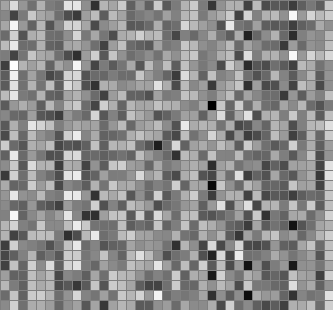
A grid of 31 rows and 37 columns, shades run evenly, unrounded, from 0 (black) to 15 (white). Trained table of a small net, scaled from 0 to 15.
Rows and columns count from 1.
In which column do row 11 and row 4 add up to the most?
9
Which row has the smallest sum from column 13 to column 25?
25
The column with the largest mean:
37
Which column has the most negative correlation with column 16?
26
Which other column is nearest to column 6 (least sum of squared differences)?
23
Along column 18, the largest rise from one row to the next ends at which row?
30
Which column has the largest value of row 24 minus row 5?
11
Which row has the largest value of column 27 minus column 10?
18
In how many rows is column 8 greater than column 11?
19
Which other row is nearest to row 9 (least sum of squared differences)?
27
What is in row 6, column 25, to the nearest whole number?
10
